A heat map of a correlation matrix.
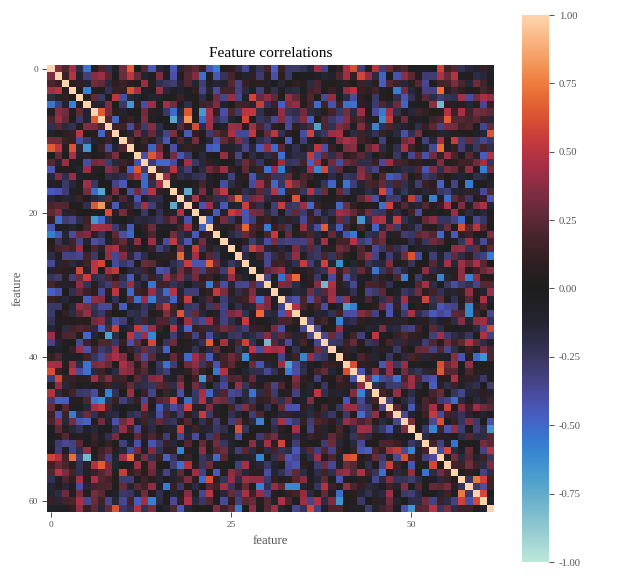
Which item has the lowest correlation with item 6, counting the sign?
21
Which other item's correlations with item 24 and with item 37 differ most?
14
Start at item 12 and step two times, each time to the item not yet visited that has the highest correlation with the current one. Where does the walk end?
38
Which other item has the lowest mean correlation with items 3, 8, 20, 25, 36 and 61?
37
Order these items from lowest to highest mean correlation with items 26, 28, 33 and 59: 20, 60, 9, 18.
9, 20, 60, 18
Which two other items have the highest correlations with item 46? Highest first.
17, 21
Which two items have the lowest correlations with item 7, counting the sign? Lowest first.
17, 46
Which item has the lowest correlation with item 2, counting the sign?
46
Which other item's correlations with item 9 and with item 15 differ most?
28
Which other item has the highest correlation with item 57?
59
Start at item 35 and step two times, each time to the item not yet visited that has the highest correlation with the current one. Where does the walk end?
22
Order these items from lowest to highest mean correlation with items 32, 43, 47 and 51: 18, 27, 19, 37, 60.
18, 37, 60, 27, 19
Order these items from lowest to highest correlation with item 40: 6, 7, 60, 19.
60, 19, 7, 6
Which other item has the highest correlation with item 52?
32
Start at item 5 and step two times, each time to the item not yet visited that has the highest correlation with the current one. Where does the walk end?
34
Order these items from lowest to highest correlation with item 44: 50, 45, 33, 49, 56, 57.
45, 57, 33, 56, 49, 50
